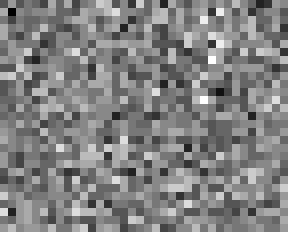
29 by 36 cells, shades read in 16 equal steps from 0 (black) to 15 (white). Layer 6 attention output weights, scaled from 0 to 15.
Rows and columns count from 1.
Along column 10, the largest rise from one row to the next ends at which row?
23
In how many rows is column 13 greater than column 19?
14
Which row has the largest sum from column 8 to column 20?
19
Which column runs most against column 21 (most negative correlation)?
2
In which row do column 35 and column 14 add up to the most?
13
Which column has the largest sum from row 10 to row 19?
16
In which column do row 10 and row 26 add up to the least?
12
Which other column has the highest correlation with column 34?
33
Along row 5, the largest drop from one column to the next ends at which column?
6
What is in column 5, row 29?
9
